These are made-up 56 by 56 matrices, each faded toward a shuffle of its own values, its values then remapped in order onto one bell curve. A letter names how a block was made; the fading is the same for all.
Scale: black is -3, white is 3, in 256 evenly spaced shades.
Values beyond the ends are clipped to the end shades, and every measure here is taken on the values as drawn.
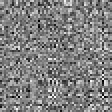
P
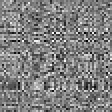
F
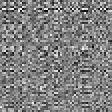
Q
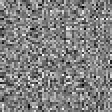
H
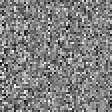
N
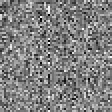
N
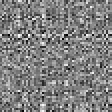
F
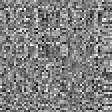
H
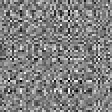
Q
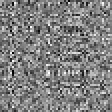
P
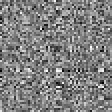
P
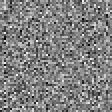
N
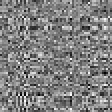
Q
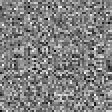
H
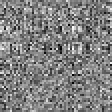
P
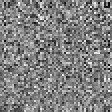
P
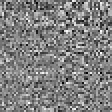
P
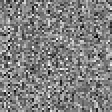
N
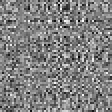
P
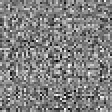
H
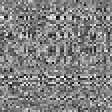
F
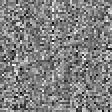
N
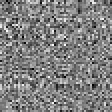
H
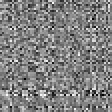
F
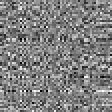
F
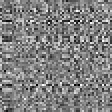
F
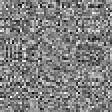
H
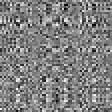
Q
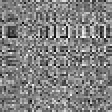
Q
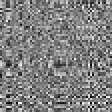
Q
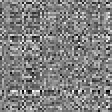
Q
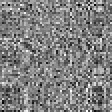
H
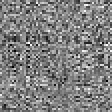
H
